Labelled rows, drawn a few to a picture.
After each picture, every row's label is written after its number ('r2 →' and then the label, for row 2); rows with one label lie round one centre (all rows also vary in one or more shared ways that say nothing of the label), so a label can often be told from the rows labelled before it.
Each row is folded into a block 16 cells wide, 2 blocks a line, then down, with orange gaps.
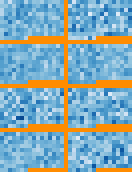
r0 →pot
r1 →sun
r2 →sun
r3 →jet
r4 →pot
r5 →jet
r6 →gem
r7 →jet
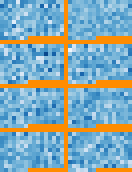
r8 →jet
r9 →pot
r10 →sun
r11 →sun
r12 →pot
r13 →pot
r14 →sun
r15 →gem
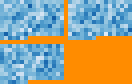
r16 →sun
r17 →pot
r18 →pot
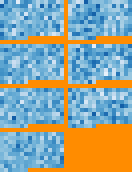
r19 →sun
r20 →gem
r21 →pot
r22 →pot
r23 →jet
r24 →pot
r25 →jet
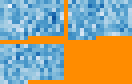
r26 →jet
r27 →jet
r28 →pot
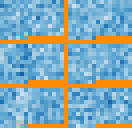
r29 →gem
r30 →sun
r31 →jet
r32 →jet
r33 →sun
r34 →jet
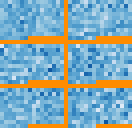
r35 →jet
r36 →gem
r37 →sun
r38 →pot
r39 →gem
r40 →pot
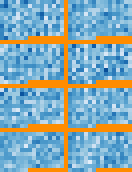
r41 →jet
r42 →sun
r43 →sun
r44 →gem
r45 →pot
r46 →sun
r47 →pot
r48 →pot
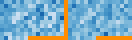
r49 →pot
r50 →jet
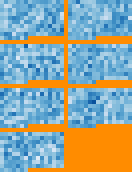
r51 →jet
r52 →gem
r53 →sun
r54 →sun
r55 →gem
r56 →gem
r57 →gem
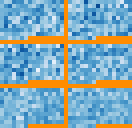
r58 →pot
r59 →pot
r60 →jet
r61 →pot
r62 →gem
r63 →jet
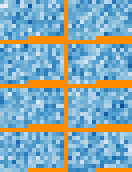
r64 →sun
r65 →jet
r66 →sun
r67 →gem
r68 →gem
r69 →pot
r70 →jet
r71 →sun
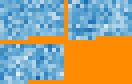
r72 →gem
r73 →jet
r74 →jet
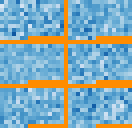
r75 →gem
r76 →pot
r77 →pot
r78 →pot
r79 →gem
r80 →jet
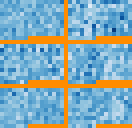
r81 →gem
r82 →jet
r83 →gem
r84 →gem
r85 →gem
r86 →jet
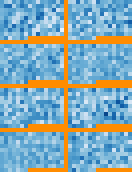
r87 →jet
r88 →gem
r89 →sun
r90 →sun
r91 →gem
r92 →pot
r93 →gem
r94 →pot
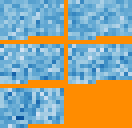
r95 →jet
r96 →pot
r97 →sun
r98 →sun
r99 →jet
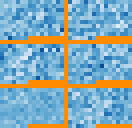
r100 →pot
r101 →jet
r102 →gem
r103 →sun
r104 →sun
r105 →pot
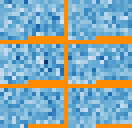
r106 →sun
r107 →gem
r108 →gem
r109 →sun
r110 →sun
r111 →pot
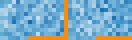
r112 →gem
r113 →pot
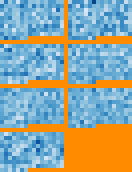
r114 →pot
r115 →sun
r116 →jet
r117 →gem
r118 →gem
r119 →pot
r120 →pot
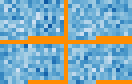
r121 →jet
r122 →pot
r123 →jet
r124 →pot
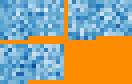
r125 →gem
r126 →jet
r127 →sun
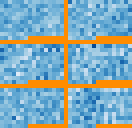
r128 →pot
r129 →pot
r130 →gem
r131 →gem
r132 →jet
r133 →gem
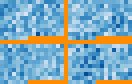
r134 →jet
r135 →gem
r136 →jet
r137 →sun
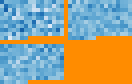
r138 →gem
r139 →pot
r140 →gem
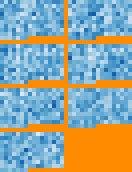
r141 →gem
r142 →gem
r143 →gem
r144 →sun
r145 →sun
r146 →jet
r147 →sun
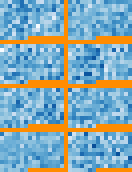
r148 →jet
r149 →gem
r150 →pot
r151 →gem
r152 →pot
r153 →pot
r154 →pot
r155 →gem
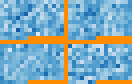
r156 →sun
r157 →gem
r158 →pot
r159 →pot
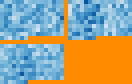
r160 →pot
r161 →jet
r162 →gem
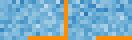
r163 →jet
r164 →pot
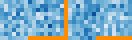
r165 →sun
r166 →gem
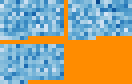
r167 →gem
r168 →pot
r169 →jet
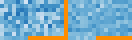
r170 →gem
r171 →pot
